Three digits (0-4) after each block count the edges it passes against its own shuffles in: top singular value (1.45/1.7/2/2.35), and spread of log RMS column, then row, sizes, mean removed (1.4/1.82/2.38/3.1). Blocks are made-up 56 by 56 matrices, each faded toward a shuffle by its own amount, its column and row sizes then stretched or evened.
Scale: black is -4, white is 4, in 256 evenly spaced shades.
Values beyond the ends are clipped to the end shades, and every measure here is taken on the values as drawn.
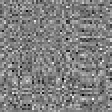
3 1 1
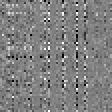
4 4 1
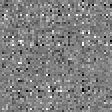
0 2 3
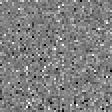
0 1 0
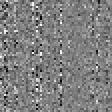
1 4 0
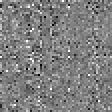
2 2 1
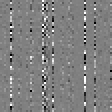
4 4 0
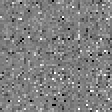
1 2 2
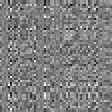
4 4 2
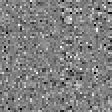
2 2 0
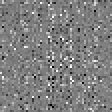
3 3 1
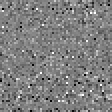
0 0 2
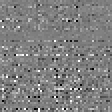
0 1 4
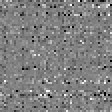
1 1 3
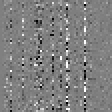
2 4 1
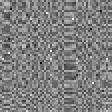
4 0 1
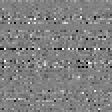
2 0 4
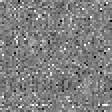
2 0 0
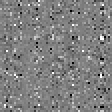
2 3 1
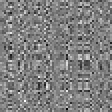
4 4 0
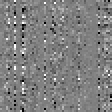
3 4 0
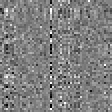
4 3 1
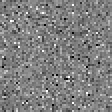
0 2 0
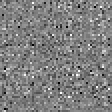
1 1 2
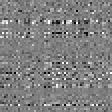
4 1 4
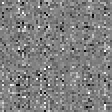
2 3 2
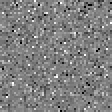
0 0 0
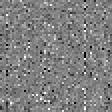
2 2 0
